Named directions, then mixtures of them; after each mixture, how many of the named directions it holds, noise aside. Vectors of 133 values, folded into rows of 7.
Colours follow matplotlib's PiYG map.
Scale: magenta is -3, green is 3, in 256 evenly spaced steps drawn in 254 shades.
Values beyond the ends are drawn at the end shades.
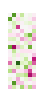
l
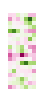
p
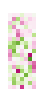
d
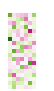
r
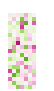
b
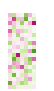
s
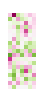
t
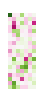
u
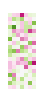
two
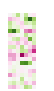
one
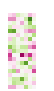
two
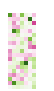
two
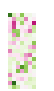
one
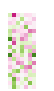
two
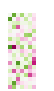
one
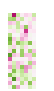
two
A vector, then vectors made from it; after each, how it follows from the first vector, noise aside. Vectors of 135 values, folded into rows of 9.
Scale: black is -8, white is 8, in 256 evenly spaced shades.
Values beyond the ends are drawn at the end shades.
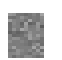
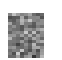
wrapped around, scaled up.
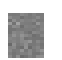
reversed, shrunk.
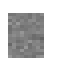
reversed, shrunk.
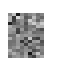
wrapped around, negated, scaled up.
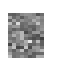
reversed, scaled up.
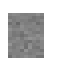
reversed, negated, shrunk.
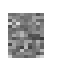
reversed, scaled up.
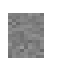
reversed, negated, shrunk.
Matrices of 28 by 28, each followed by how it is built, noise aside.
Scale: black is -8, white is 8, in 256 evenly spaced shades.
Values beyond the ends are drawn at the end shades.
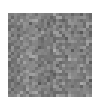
repeating rows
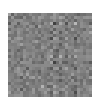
low rank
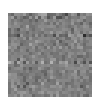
uneven rows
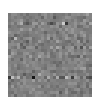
uneven rows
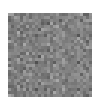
repeating rows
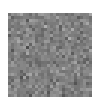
noise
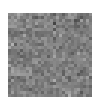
low rank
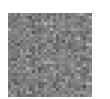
repeating rows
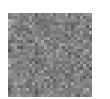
repeating rows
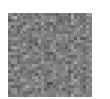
repeating rows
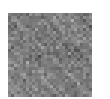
Toeplitz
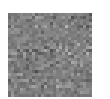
uneven rows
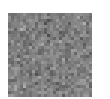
noise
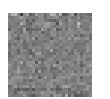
uneven rows
